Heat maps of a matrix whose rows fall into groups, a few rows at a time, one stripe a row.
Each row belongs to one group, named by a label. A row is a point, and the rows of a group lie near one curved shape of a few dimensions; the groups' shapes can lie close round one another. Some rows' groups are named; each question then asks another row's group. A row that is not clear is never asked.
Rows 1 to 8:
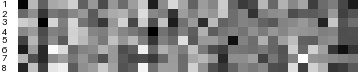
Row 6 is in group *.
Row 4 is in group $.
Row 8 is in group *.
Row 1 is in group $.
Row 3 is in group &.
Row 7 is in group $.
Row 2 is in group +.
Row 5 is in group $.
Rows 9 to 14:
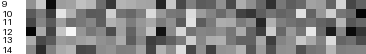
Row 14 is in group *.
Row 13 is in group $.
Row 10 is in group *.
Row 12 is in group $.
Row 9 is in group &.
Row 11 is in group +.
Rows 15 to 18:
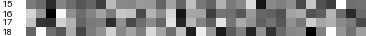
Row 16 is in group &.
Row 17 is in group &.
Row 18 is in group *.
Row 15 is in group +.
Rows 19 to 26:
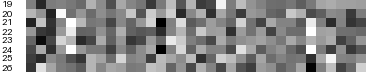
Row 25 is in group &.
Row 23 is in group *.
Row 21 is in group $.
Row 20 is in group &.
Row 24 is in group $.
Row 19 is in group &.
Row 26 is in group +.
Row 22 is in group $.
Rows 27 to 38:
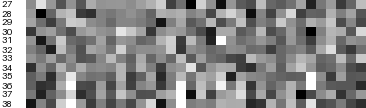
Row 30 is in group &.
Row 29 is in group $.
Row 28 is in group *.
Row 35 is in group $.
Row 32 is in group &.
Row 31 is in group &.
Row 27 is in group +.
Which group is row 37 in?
*
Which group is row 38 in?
$
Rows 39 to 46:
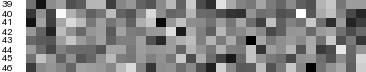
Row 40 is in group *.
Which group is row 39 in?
&
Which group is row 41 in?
$
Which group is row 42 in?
&
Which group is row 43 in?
$
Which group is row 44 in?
+
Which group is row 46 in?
&
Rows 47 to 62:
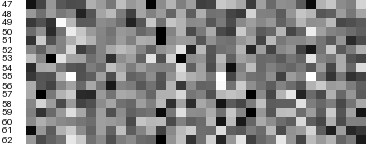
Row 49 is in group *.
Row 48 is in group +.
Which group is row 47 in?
&
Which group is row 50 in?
$
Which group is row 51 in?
$
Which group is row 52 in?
*
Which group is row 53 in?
&
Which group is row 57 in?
*
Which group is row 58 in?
+
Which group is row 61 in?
$
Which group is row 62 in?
$
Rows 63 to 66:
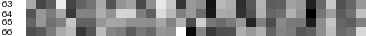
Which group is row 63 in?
&
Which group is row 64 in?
&
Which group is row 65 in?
*
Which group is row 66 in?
*
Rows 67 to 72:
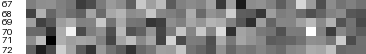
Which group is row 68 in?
+
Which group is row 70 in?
$
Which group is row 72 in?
*
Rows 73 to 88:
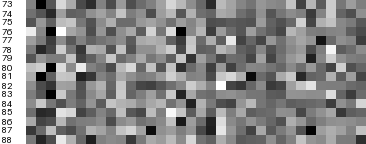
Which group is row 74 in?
&
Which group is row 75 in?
*
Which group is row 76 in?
&
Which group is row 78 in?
&
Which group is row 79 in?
*
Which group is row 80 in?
&
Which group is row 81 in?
*
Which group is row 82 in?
$
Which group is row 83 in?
&
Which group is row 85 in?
*
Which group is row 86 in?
&
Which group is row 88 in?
*
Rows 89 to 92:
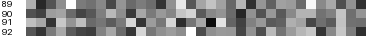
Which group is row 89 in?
$
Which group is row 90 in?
+
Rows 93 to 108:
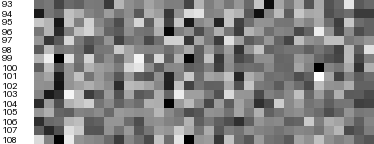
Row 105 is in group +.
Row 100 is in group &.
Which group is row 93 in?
+
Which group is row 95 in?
&
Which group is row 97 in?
&
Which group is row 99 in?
&
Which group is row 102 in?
&
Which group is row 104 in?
$
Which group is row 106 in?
*
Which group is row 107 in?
*
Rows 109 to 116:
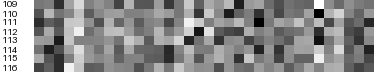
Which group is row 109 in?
$
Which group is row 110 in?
*
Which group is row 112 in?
*
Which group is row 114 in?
$
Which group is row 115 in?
$
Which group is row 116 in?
*
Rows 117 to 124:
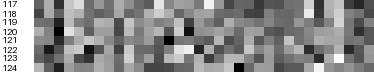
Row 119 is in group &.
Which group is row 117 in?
*
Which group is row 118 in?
*
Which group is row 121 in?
$
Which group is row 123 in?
&
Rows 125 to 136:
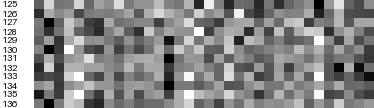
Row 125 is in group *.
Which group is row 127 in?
*
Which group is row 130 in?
*
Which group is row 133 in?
$
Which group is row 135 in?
$
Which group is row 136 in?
*
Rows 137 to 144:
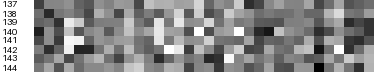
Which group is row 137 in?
+
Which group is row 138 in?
&
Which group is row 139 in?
*
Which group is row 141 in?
*
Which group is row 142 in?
&
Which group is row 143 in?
&
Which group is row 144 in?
&
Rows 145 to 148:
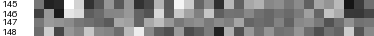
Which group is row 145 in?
*
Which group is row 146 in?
*
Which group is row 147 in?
+
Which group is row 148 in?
&
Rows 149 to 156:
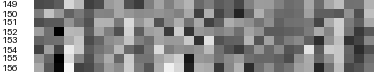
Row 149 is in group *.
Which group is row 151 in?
&
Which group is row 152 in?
&
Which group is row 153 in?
*
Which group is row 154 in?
*
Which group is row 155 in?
&
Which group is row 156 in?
&
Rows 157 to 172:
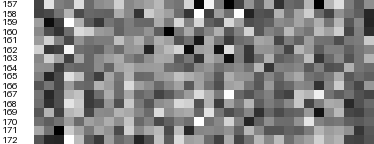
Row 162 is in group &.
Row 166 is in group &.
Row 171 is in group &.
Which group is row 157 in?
*
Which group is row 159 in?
*
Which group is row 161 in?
+
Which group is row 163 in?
+
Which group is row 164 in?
+
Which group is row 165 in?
*
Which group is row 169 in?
*
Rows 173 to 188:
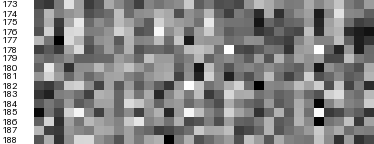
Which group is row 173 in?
*
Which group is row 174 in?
*
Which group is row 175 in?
*
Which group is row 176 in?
*
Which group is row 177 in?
&
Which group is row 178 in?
$
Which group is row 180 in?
+
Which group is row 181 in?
+
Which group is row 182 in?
$
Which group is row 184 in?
&
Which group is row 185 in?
$
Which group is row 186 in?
&
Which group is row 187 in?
$
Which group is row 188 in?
$
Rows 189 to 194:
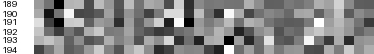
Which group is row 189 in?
&
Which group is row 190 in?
&
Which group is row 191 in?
&
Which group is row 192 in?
$
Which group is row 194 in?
&
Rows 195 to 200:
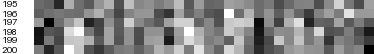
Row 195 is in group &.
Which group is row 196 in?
&
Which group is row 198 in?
$
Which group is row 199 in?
$
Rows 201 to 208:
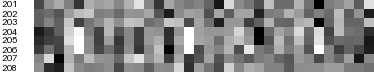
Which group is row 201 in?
&
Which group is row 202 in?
$
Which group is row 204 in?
$
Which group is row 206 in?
$
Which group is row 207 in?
&
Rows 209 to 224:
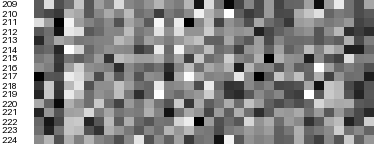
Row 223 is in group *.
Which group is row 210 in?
$
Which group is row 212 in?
*
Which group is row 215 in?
+
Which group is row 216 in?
$
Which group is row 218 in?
*
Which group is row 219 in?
*
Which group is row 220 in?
&
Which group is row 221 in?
$
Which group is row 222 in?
*
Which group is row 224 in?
&
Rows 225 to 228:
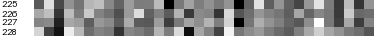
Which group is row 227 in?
$
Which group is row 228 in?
&
